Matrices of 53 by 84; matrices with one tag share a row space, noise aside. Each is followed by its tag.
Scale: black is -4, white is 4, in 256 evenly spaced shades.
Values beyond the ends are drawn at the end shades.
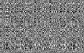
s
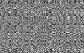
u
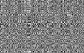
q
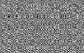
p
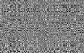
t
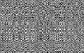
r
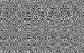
q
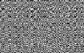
u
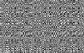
s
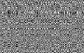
p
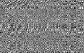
t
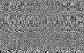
t
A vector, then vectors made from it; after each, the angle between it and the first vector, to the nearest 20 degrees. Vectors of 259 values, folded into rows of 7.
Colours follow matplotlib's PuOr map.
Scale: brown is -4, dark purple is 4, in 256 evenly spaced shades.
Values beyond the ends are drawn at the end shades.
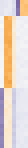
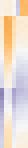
40 degrees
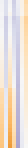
100 degrees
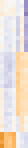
120 degrees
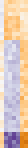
100 degrees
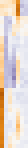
140 degrees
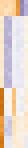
160 degrees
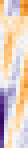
60 degrees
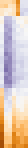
140 degrees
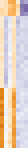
120 degrees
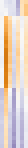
40 degrees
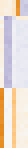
160 degrees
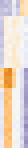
60 degrees
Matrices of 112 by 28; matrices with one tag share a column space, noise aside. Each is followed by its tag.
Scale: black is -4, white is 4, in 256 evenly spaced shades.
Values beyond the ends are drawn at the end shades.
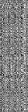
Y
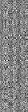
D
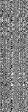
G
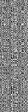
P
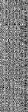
P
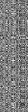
D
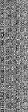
D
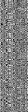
P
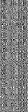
P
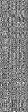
G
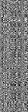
G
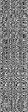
G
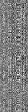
Y
